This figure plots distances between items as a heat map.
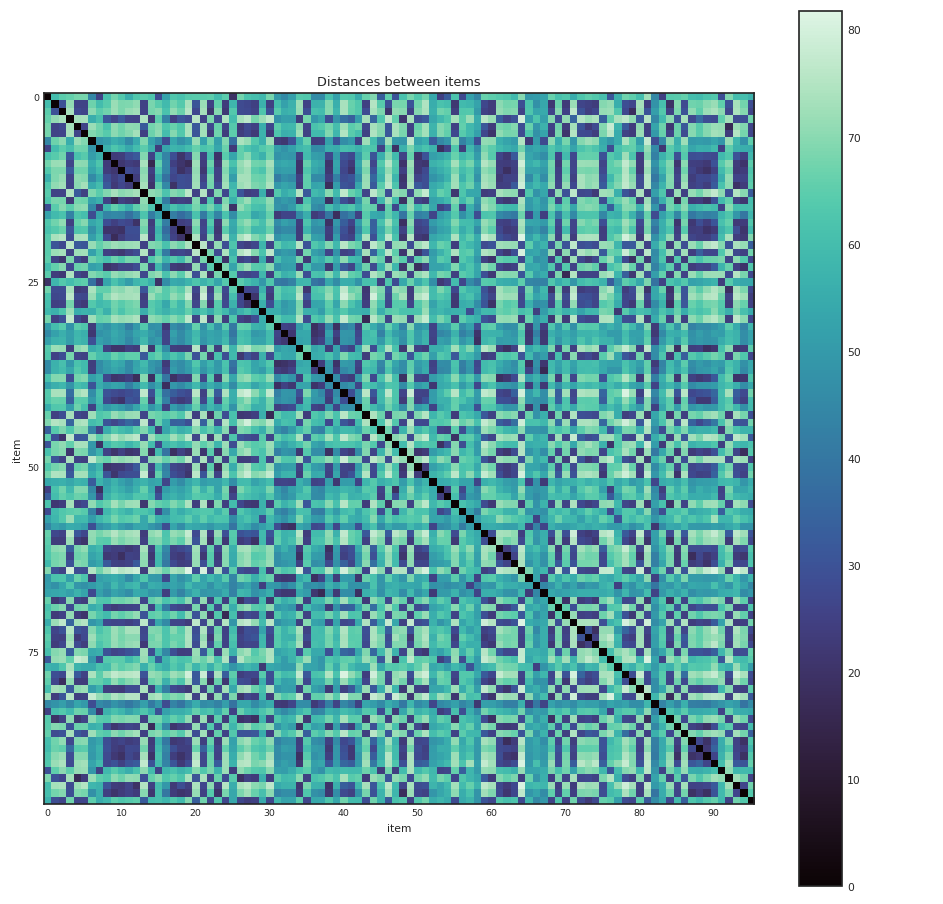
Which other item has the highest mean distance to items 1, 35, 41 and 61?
76
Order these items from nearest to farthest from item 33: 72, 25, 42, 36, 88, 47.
36, 42, 25, 88, 47, 72
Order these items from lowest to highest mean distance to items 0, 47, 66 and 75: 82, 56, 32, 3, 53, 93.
53, 56, 82, 32, 93, 3
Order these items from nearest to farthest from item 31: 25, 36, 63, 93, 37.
36, 37, 25, 63, 93
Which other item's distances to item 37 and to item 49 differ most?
6
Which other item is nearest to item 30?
43
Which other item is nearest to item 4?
92
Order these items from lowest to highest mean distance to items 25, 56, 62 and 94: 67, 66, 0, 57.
0, 67, 66, 57
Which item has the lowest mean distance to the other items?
82
